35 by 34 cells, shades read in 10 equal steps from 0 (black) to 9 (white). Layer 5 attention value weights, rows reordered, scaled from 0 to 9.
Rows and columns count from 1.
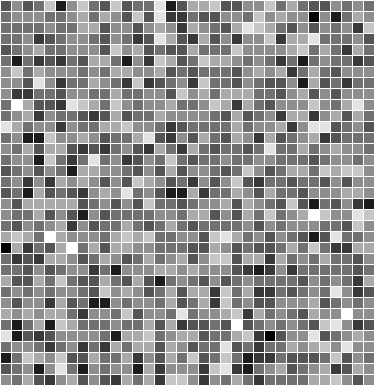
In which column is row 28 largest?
21
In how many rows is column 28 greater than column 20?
17
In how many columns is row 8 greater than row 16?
9
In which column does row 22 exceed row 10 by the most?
5
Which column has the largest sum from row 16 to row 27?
6
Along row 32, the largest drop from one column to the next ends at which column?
22
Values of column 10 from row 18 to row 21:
6 5 3 4
